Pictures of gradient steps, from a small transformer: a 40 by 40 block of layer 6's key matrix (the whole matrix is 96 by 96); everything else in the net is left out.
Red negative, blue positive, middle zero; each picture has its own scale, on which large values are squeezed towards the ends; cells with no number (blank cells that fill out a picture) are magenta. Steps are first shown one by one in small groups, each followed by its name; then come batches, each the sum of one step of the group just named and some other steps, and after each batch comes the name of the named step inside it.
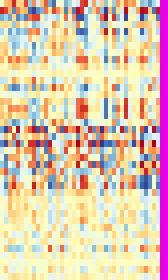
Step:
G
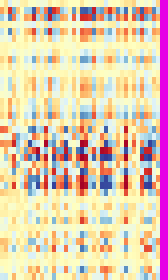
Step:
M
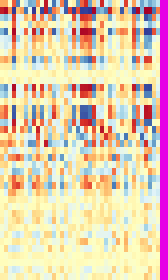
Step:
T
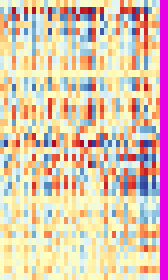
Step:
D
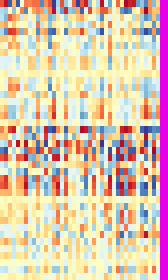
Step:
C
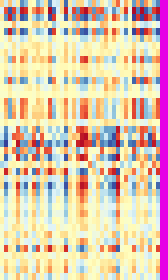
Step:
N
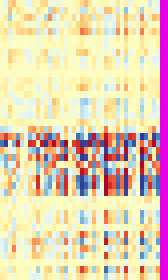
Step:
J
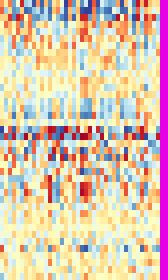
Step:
M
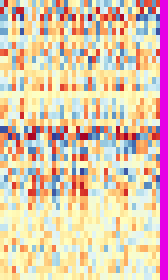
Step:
N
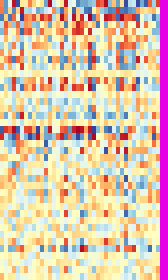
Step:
J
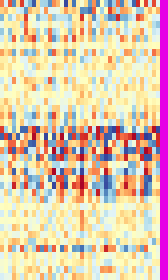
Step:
M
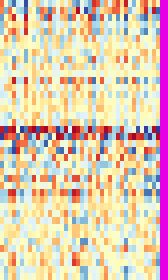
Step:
C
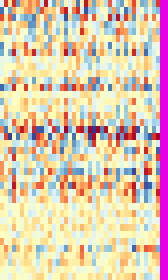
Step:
T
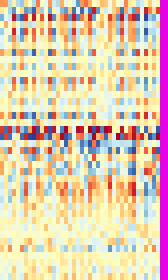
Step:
C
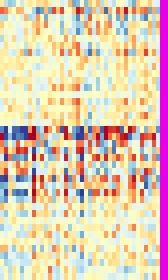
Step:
G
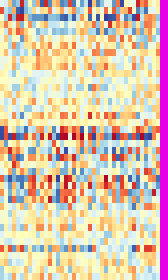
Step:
D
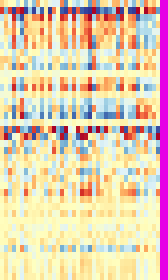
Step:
T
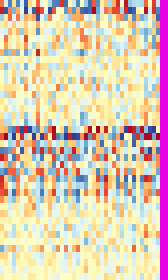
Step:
C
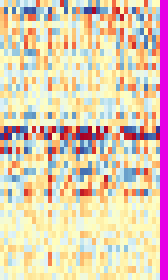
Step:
G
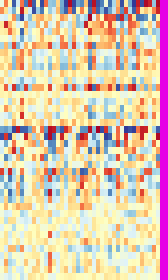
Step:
N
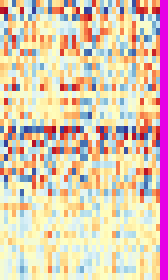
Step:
G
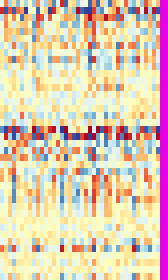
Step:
C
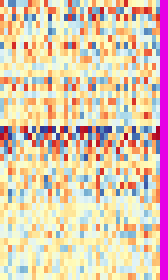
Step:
C
